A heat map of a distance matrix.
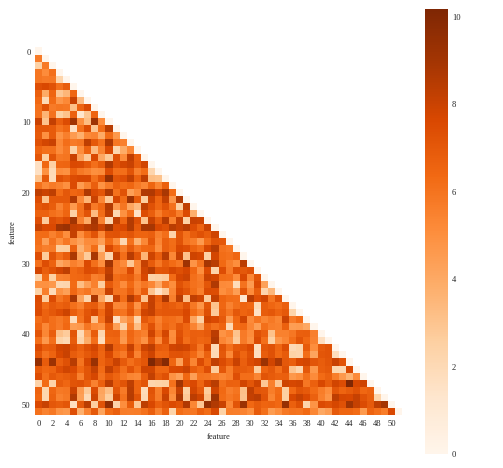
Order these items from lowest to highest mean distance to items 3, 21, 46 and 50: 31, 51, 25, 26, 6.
6, 51, 26, 31, 25
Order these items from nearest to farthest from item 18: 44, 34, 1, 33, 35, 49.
34, 33, 1, 49, 35, 44
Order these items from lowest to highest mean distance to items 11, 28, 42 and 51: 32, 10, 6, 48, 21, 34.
6, 34, 32, 48, 21, 10
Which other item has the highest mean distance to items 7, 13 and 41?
25
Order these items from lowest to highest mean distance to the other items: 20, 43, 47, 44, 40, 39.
39, 40, 43, 47, 20, 44
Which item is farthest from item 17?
44
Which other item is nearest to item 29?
35
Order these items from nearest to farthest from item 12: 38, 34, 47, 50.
38, 50, 34, 47
